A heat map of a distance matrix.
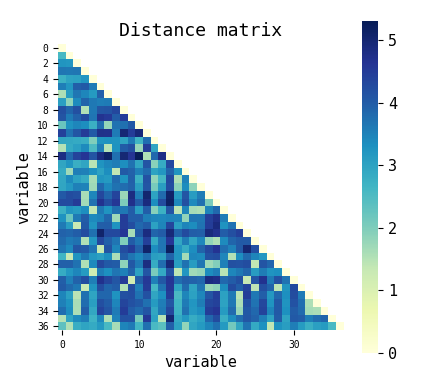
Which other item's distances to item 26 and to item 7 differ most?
5
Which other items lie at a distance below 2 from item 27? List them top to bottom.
1, 7, 16, 22, 36
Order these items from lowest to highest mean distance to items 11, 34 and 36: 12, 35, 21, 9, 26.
12, 21, 35, 9, 26
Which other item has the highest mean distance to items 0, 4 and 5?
14
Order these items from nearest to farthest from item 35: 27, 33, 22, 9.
27, 22, 33, 9
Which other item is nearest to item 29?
4
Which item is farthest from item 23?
20
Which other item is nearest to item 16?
7
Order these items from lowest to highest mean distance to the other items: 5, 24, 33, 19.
33, 19, 5, 24
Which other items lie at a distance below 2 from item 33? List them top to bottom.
2, 23, 32, 34
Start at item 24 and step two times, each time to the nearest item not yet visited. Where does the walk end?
9
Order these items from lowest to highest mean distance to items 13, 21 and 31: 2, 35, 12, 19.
12, 35, 19, 2
